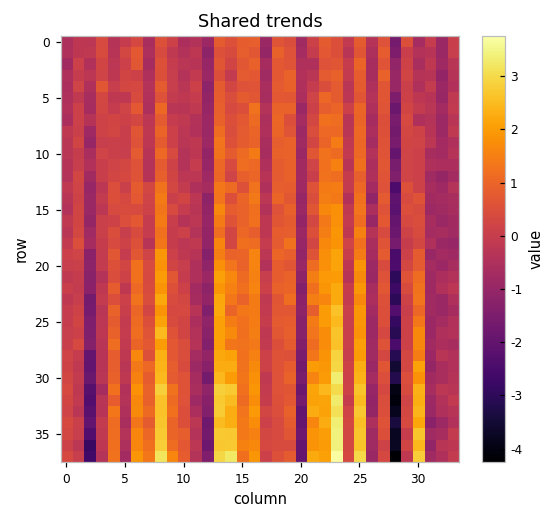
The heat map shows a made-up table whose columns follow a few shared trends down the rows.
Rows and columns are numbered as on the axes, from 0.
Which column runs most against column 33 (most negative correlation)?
1
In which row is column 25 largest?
37
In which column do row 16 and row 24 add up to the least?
28
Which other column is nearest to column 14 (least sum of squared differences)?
21
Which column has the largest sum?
23
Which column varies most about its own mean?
30
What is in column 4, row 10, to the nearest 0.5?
0
